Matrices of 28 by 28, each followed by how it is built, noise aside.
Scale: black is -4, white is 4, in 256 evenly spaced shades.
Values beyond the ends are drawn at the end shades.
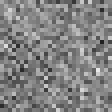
Toeplitz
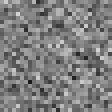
Toeplitz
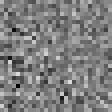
lower triangular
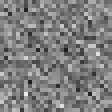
Toeplitz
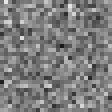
blocks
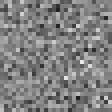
noise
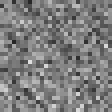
Toeplitz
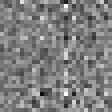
low rank
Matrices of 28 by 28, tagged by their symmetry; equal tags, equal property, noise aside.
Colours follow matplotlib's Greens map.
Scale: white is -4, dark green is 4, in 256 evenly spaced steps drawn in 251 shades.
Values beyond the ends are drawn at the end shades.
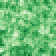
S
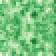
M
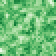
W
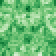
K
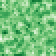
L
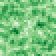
L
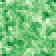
S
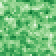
S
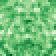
K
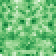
K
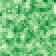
S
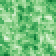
L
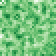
W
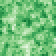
S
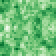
M
